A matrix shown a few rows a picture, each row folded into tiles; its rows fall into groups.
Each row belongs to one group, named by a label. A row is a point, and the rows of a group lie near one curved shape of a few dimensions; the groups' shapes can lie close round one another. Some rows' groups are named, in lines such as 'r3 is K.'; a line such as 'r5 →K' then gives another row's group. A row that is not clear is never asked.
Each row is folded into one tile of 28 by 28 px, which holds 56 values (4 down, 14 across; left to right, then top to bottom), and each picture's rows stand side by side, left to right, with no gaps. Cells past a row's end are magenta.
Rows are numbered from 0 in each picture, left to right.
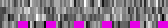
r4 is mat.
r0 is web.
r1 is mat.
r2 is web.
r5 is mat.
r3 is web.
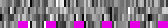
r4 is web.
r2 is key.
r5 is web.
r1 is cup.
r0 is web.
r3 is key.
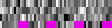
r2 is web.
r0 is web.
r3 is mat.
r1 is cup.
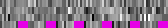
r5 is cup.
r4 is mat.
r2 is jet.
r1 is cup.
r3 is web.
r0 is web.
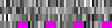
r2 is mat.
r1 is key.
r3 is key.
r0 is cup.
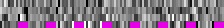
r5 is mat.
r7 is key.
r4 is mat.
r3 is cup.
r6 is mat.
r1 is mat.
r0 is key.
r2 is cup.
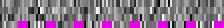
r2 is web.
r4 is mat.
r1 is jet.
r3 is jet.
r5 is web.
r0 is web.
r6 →mat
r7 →cup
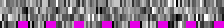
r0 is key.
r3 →mat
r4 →key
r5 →jet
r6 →key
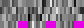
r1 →web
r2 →web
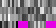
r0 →mat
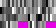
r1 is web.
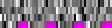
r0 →mat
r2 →key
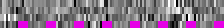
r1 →web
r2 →web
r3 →mat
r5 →web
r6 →key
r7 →cup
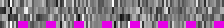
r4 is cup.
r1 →web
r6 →cup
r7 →cup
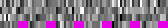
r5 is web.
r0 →cup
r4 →key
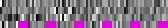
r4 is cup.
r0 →cup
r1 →web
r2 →cup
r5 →web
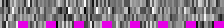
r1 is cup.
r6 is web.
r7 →mat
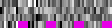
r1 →key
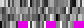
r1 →cup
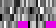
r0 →web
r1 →jet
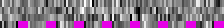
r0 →mat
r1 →web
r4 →key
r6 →web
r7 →cup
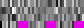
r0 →jet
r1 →cup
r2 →mat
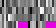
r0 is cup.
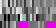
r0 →key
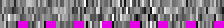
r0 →cup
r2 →mat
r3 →cup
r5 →jet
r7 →key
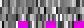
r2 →mat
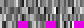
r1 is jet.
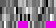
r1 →web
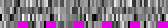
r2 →mat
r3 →web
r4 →mat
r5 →mat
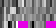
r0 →jet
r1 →mat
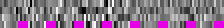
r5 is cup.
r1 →cup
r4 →cup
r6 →mat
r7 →cup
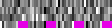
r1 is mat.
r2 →cup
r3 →cup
